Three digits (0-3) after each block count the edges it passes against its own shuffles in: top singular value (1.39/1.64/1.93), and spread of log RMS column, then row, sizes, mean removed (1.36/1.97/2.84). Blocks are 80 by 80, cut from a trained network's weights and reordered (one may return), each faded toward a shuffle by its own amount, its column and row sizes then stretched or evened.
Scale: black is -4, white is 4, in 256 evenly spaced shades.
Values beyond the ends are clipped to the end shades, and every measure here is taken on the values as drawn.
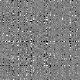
2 3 2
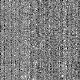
3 2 1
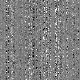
2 3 0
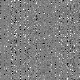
0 3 0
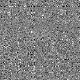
1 2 2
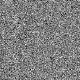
0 1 1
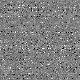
0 0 2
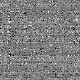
1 1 2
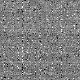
1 2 0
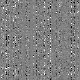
1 3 1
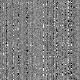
3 3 1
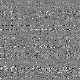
0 1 3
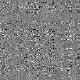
1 2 3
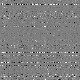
2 1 3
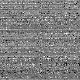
3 1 2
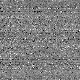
1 0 2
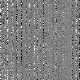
2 3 0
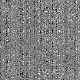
3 2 1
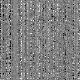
3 3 1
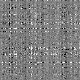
3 2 3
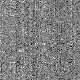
1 1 1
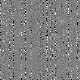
0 3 1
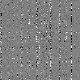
2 3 1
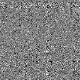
0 2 2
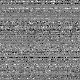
3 0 3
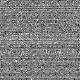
3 1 1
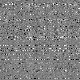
0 0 3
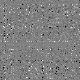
0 2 2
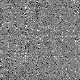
0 2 0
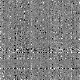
2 2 2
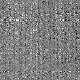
2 1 2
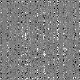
1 3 2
